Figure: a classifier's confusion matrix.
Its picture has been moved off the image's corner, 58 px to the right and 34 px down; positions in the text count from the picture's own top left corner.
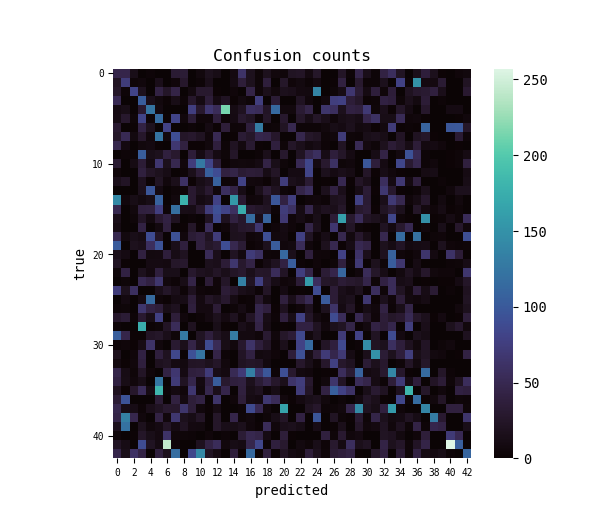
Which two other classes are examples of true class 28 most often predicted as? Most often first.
3, 35
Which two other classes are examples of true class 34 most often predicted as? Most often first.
5, 12
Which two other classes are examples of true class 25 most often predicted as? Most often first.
4, 30
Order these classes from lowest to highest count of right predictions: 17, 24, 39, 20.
39, 17, 24, 20
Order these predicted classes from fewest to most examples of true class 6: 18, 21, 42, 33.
18, 42, 21, 33
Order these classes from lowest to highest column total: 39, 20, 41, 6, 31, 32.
39, 41, 31, 6, 32, 20
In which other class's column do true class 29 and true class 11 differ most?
8
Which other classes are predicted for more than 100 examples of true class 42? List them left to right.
7, 10, 16
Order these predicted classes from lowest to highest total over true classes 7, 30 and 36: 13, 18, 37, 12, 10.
13, 37, 10, 18, 12
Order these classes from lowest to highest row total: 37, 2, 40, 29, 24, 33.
40, 24, 2, 29, 37, 33
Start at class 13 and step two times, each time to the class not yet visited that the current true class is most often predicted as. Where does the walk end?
19
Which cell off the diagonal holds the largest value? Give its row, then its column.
41, 40
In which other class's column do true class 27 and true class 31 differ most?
10
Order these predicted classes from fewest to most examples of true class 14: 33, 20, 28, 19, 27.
28, 27, 20, 33, 19
